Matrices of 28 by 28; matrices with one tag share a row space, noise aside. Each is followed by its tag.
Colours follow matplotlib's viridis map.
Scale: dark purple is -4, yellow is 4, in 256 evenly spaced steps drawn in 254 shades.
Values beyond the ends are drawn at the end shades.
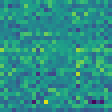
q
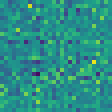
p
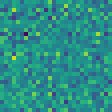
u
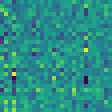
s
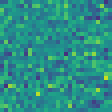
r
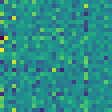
s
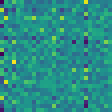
s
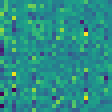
s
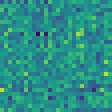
r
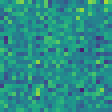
r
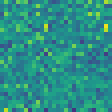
r
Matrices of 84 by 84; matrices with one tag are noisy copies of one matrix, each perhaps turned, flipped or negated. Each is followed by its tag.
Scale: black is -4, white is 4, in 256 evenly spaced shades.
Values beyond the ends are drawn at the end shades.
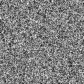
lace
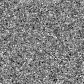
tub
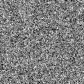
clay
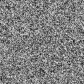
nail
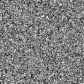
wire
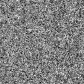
clay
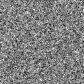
wire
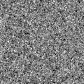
tub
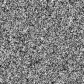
lace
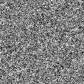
lace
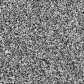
wire
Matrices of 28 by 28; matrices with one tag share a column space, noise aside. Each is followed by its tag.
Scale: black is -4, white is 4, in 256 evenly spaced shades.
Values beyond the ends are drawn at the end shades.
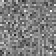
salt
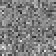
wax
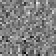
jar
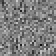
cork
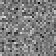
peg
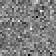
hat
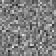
salt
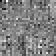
cork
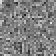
jar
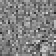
wax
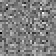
peg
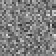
salt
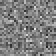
hat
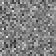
hat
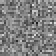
wax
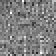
jar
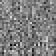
cork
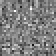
cork
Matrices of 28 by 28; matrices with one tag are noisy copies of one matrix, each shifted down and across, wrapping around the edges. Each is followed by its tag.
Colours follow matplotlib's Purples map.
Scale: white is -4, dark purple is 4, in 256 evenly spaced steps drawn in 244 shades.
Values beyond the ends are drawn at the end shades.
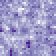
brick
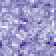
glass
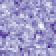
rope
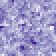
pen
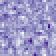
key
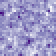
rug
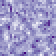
key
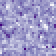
rope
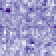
glass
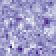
rug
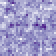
glass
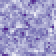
rug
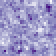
brick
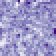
rug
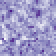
rug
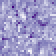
rope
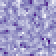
key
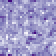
glass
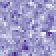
pen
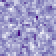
key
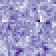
rug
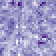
glass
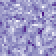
key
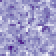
pen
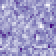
rope
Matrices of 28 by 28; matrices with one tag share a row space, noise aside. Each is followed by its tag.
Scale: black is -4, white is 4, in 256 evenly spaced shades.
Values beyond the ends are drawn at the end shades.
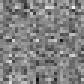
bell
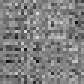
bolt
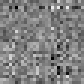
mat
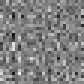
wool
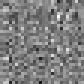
mat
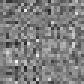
bolt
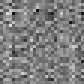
bell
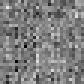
bolt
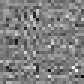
bolt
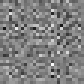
mat
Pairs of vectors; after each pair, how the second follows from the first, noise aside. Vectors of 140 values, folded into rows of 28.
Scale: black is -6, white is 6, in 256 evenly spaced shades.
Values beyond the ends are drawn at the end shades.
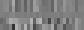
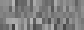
copied.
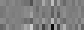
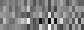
wrapped around, scaled up.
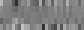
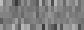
copied.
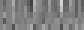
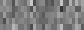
sign-scrambled.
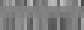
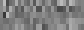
wrapped around, negated.
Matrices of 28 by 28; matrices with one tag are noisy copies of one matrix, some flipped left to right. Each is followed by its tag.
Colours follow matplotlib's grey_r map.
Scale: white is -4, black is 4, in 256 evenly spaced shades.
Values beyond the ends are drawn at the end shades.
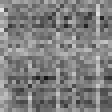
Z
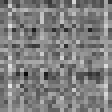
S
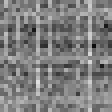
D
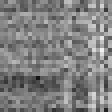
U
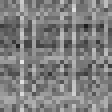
D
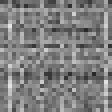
S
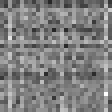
S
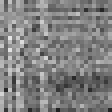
U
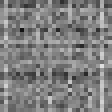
S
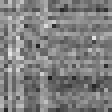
U
